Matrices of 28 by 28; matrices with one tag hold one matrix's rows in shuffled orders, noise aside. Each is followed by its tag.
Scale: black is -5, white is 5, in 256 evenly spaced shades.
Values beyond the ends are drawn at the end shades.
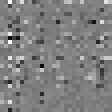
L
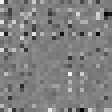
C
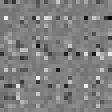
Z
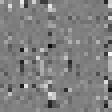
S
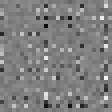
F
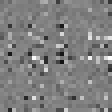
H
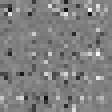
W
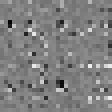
H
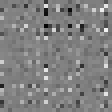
F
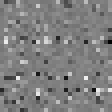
Z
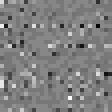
C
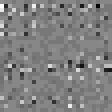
C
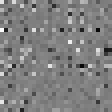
C
